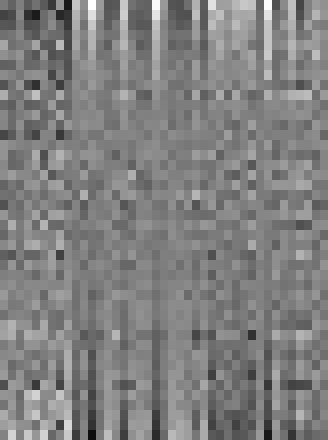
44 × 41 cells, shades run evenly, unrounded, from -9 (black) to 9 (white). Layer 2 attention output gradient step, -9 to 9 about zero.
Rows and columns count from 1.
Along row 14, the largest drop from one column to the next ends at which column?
8
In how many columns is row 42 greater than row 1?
21
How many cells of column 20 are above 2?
8
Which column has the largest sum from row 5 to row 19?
34
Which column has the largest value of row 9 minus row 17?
32
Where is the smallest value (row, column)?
44, 12
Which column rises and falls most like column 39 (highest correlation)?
36
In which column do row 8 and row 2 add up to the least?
9
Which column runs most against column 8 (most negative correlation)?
3
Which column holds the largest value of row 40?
5
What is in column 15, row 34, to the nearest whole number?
4
